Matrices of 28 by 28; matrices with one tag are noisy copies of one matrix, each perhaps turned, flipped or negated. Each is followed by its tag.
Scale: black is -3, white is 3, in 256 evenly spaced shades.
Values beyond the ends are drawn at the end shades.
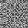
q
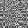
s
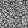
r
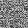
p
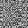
s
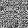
p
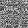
p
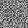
q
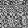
r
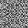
q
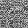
p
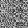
r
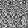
r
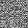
p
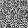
p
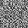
q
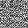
p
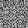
q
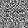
q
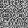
q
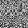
r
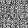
p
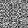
q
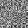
s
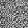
r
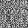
p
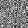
s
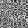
s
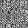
p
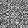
q
